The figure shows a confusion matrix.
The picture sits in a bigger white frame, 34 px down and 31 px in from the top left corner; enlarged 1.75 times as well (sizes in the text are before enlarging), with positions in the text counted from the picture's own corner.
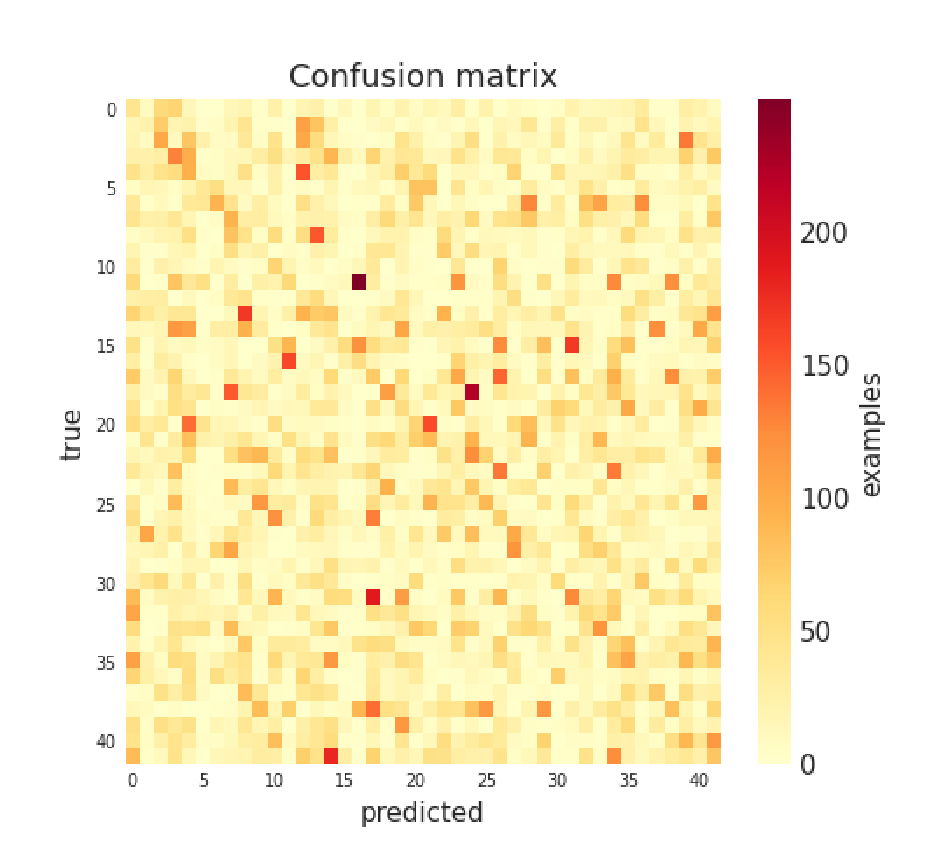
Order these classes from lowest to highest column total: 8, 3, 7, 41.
7, 8, 3, 41
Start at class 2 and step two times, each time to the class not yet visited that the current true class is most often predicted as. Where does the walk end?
19
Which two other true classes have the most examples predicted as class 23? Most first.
11, 17
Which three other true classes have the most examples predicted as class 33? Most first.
6, 21, 28
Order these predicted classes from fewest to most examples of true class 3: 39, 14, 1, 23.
1, 23, 39, 14
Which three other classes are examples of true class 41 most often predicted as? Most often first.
14, 34, 0
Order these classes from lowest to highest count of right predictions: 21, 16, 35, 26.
16, 26, 21, 35
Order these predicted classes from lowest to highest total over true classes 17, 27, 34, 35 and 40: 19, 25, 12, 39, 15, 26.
15, 25, 12, 19, 39, 26
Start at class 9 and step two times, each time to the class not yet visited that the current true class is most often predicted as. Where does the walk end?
24
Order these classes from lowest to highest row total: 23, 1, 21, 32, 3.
1, 32, 23, 21, 3
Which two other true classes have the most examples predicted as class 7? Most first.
18, 28
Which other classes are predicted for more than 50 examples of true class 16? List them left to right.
11, 23, 34
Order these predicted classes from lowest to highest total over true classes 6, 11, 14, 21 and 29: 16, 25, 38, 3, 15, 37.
15, 25, 37, 38, 3, 16
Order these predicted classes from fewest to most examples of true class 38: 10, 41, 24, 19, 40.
40, 10, 19, 41, 24
